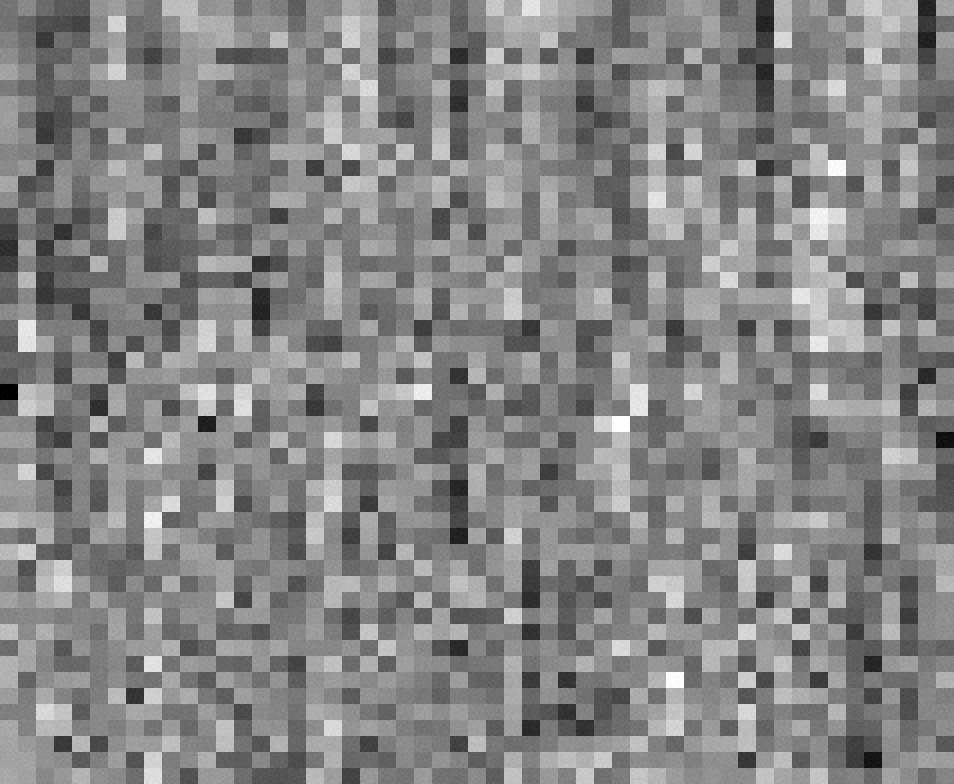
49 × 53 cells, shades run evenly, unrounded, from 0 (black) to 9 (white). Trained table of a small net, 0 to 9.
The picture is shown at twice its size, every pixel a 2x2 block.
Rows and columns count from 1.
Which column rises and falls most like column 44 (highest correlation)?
29
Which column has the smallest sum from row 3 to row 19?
3
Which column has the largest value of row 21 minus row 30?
12
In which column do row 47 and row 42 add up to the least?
49
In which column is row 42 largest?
9
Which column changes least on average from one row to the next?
17
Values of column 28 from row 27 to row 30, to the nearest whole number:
4 5 6 4
